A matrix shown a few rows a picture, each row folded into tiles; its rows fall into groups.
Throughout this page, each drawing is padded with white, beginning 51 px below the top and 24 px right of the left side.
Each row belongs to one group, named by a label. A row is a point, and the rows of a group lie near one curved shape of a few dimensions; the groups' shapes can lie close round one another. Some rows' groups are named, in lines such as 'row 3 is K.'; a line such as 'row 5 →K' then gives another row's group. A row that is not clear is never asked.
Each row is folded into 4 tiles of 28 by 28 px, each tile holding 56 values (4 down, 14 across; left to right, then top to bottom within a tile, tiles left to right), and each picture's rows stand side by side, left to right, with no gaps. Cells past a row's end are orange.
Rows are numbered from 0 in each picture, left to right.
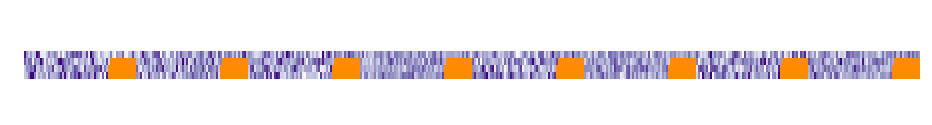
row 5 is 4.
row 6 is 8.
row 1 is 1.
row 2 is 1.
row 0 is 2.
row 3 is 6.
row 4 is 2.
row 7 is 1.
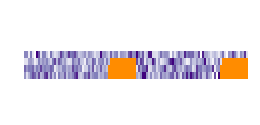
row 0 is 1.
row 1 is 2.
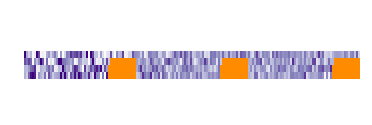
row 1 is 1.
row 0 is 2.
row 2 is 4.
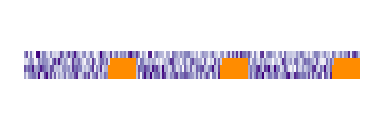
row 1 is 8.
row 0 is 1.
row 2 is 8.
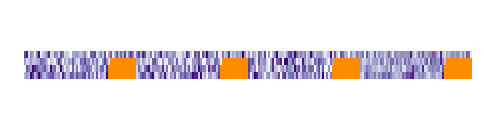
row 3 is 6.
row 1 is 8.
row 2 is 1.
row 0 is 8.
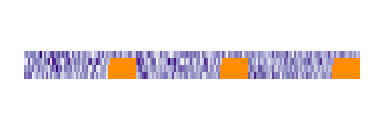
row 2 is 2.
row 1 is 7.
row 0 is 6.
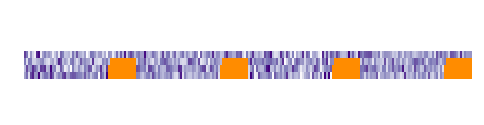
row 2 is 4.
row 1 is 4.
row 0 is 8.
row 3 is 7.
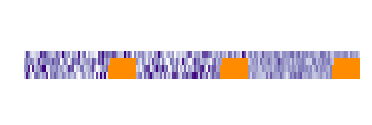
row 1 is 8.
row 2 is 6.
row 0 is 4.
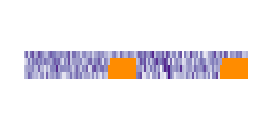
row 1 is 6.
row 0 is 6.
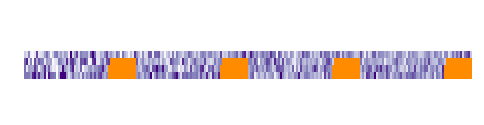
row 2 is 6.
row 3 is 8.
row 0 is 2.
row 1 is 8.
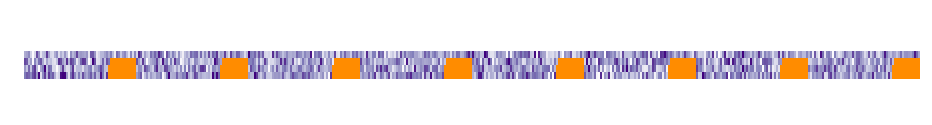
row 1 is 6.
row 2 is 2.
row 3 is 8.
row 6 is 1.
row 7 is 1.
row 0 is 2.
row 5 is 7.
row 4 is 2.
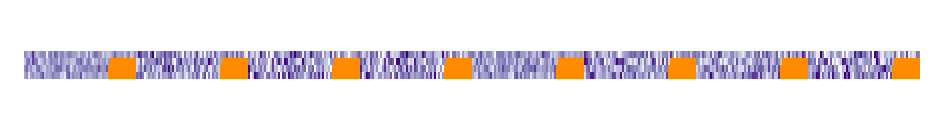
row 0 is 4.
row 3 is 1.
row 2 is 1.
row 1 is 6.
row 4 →4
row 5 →7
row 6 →8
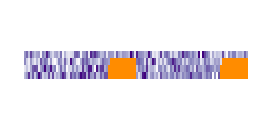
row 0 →8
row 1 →2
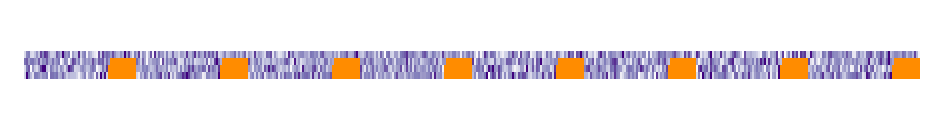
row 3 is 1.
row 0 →4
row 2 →8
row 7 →6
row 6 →8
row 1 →6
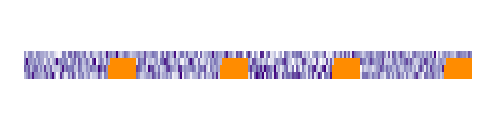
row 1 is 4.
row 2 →8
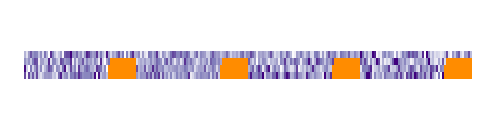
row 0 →1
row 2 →2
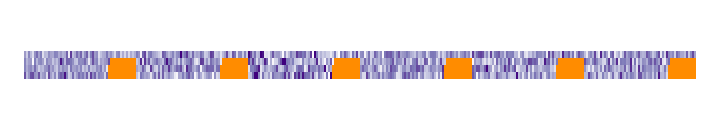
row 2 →2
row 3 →4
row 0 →2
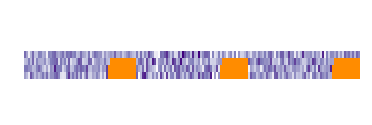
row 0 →4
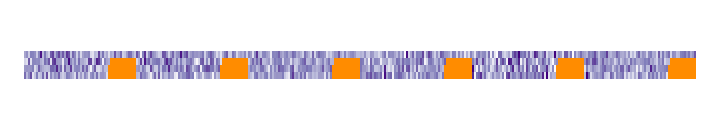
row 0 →6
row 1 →6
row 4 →1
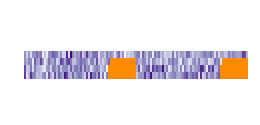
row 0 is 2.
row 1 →8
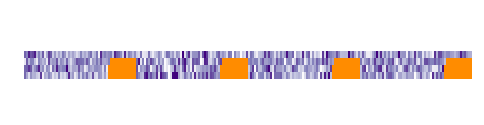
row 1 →2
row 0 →7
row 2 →4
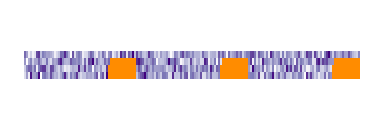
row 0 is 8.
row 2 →7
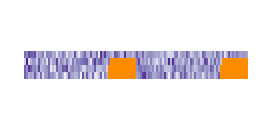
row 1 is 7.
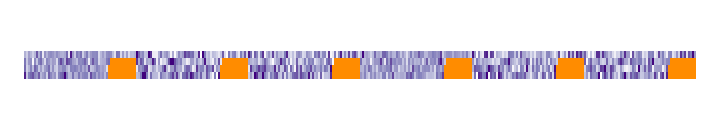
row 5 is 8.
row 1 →2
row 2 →8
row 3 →6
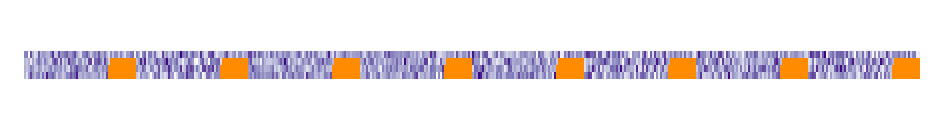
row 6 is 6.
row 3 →4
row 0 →6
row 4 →2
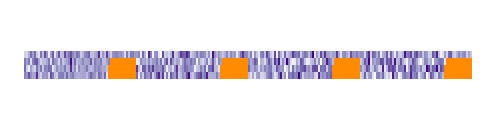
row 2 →6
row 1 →1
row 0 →1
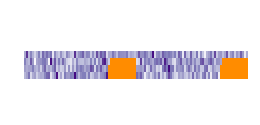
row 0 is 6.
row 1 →6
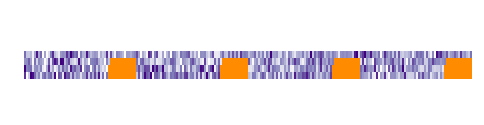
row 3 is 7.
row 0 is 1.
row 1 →8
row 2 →8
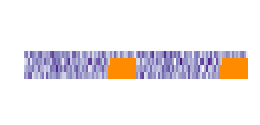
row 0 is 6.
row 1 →6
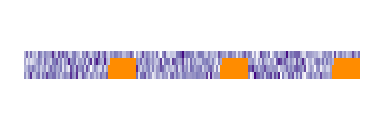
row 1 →1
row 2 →1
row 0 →6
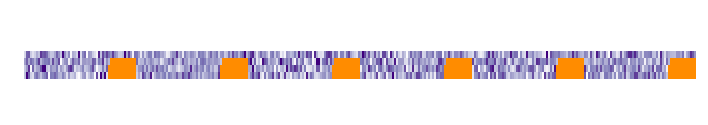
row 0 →4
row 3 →6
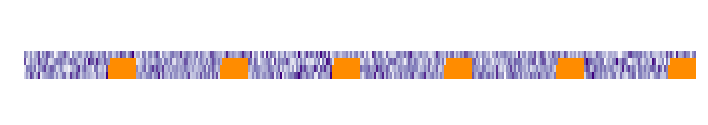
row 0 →8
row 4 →2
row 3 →1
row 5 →7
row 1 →1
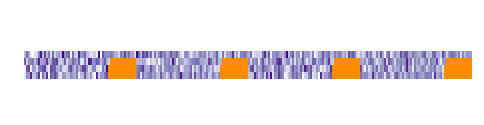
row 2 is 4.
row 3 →1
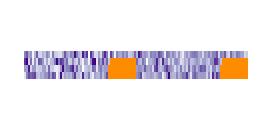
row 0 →7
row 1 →6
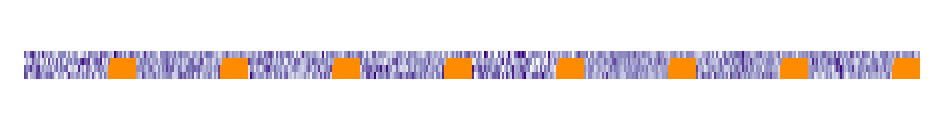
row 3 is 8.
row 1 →4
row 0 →7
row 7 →6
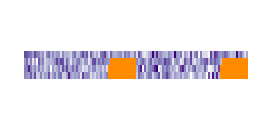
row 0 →7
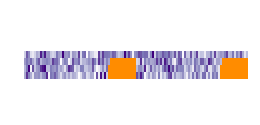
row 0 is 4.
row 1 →6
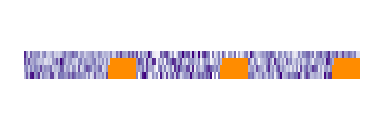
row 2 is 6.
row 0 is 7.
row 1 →2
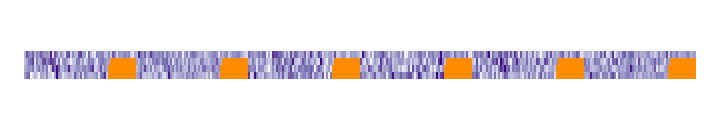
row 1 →6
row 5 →1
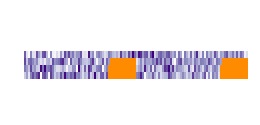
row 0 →8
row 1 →6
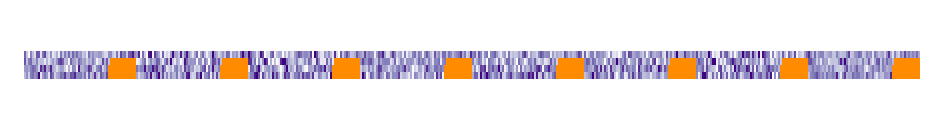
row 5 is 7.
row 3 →4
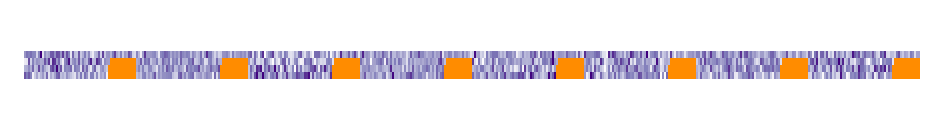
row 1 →4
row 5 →2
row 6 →6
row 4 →6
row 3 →6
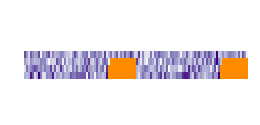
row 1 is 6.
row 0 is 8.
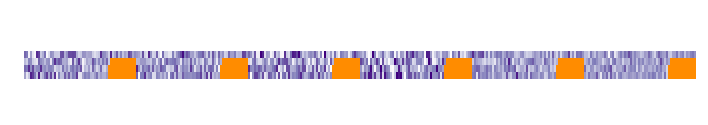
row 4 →7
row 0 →1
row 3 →2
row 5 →1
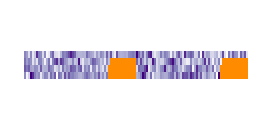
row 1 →2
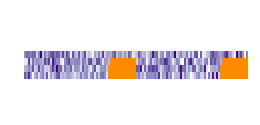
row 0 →6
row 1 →4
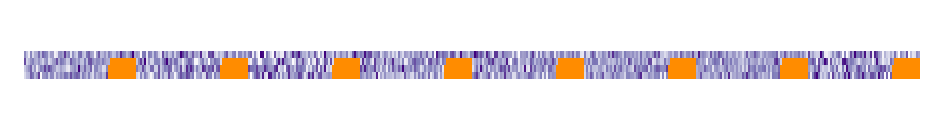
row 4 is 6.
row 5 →4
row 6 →6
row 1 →6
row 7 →2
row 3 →7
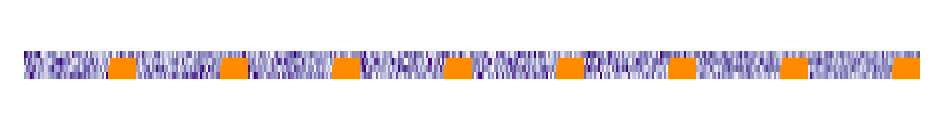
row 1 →8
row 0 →2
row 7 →4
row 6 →6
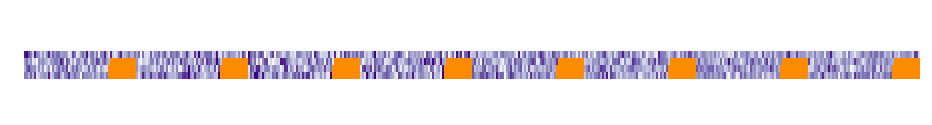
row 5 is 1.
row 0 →7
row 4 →2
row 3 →8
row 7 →8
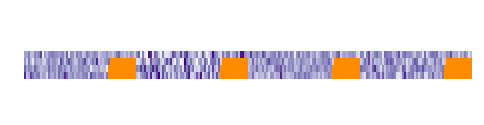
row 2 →6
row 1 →1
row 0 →2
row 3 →4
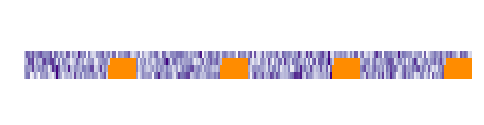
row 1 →6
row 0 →6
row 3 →4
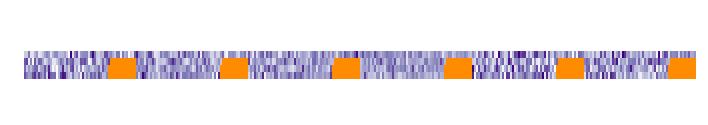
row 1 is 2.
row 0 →2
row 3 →6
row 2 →8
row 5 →1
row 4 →1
